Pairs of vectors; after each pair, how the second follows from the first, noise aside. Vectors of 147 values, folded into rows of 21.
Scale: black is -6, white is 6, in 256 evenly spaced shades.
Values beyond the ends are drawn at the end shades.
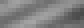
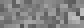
sign-scrambled.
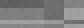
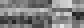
wrapped around, scaled up.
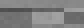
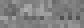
reversed, partly zeroed.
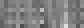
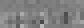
negated, partly zeroed.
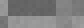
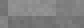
negated, shrunk.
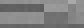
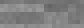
negated, shrunk.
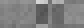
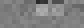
negated, partly zeroed.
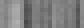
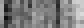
wrapped around, scaled up.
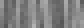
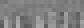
reversed, partly zeroed.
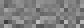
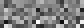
scaled up.
